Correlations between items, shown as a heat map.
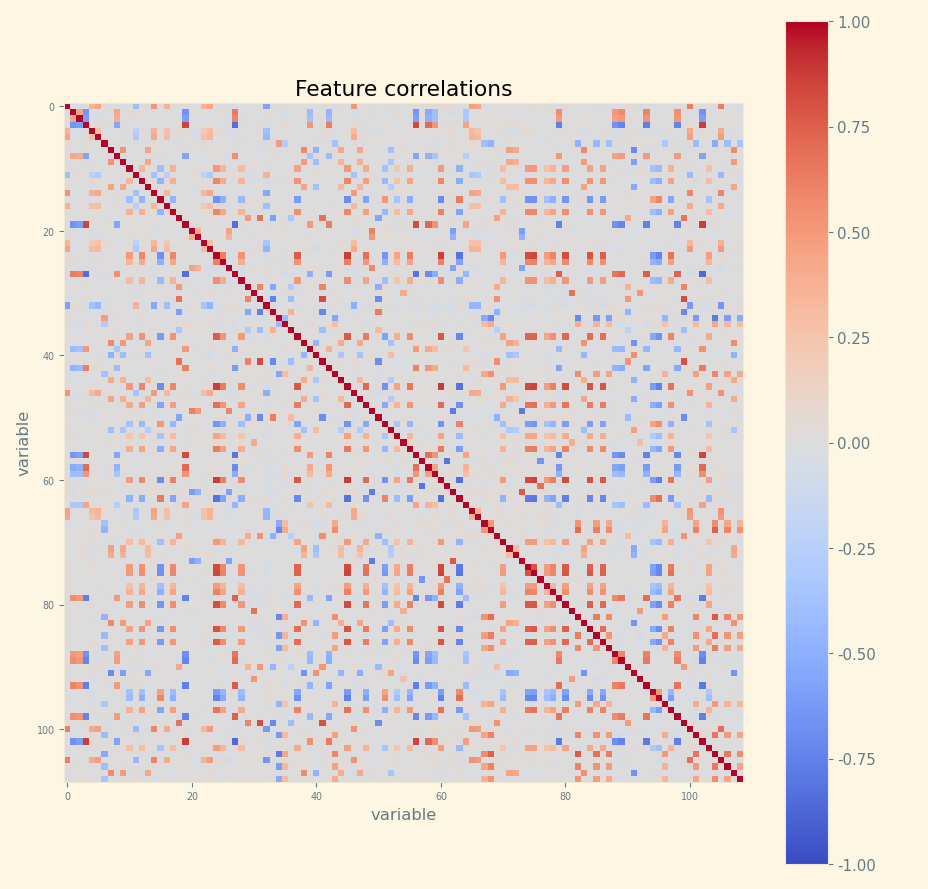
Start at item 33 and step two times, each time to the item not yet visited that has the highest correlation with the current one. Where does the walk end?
36
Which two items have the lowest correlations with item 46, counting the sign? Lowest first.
32, 11
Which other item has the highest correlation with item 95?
63
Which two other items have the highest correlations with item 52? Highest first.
91, 40
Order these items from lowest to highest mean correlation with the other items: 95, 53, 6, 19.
95, 6, 19, 53
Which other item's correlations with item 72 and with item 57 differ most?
61
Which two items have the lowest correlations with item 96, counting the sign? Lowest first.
34, 6
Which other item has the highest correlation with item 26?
49
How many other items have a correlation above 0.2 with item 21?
3
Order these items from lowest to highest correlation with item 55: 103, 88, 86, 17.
88, 103, 17, 86
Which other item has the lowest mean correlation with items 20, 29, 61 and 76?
57
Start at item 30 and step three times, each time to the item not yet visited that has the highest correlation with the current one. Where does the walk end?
54
